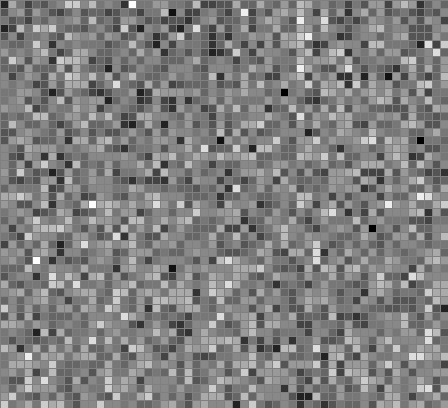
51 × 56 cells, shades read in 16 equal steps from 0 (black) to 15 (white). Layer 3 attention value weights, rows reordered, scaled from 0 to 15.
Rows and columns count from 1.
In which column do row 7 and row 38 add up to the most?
55
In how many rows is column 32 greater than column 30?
21
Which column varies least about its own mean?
26
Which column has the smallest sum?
22
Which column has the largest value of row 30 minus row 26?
4
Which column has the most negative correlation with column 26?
10
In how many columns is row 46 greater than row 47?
26
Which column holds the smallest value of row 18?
53
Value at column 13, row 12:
3
